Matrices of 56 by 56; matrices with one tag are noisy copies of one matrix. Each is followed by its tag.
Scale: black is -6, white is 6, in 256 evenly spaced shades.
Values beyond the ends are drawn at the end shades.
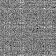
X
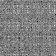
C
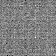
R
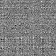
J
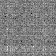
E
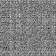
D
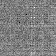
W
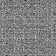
R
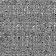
C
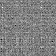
J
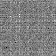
D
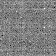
X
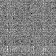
E
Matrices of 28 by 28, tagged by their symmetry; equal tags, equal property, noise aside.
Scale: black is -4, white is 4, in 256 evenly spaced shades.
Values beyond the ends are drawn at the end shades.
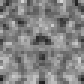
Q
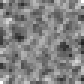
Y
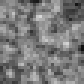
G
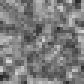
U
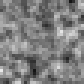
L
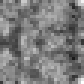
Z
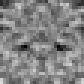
Q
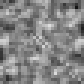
Y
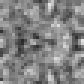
Z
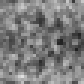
Z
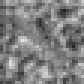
L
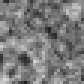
G
